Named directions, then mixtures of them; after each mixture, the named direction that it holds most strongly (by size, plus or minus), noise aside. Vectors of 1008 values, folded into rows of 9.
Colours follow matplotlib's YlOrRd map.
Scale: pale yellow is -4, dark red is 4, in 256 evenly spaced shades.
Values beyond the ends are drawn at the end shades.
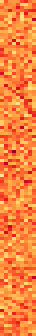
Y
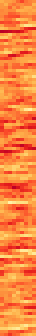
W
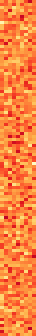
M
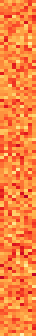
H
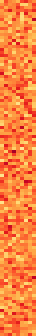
Y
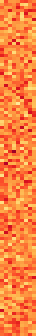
Y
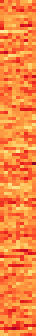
W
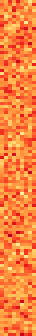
H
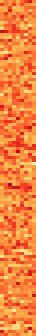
M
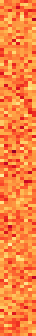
Y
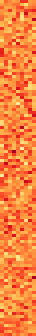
Y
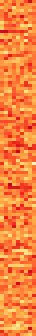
M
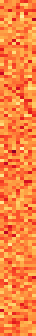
Y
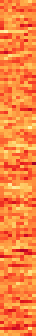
W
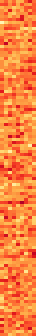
M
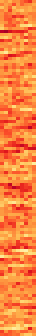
W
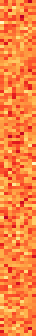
M
